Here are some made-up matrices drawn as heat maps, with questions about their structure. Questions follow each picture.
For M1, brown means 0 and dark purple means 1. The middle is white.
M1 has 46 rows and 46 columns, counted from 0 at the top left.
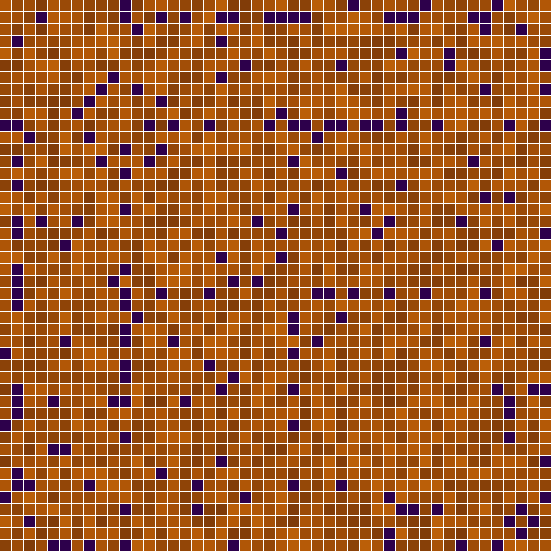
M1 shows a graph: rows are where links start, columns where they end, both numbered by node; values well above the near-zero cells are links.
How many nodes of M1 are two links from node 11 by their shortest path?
6
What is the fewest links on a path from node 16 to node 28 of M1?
2
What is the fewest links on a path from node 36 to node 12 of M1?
2
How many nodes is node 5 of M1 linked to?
4
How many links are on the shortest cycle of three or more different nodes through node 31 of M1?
4
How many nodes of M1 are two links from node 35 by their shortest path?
10
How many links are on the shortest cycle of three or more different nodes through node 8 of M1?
5
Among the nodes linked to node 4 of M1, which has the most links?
node 45
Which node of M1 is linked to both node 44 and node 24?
node 32
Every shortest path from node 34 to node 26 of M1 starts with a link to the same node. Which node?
node 1
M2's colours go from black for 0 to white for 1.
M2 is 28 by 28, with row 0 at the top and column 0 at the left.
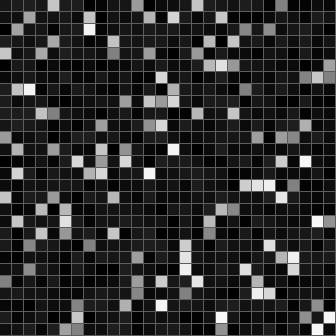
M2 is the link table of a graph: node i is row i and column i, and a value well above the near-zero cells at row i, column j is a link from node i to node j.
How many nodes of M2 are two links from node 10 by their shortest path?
6
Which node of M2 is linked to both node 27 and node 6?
node 26
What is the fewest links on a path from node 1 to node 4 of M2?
2
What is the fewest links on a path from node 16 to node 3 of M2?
2
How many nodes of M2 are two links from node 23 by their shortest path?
8
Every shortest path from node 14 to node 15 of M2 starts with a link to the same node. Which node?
node 7
